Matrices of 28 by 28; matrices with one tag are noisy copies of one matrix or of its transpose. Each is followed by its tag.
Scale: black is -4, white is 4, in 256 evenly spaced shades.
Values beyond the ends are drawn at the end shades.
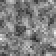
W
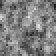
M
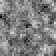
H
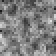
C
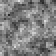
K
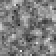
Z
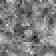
W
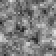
W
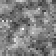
K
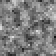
Z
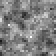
K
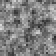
Z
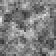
K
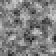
Z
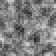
W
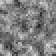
H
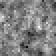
M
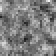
H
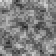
H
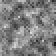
K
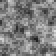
W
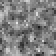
Z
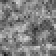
M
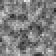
Z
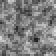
W
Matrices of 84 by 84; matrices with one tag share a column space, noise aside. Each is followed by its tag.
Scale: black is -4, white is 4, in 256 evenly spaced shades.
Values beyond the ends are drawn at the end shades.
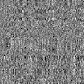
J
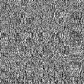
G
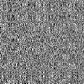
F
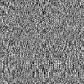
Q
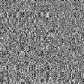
G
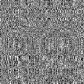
J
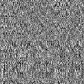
Q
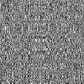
F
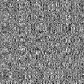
F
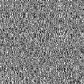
G
